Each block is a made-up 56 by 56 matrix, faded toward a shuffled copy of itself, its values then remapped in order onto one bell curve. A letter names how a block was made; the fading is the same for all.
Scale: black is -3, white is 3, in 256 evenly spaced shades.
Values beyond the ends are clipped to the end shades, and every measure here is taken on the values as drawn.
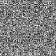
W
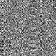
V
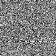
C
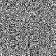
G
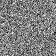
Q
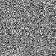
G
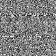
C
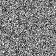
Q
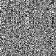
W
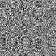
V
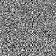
W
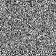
C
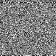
C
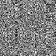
W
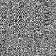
W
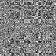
V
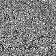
C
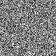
Q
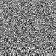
G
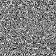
C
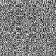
V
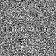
G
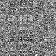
V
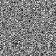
G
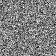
Q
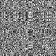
V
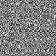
V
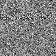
C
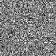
G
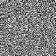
V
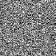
W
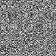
V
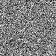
Q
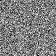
Q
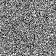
Q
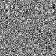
G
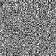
G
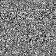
C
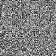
W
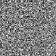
W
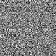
G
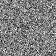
Q
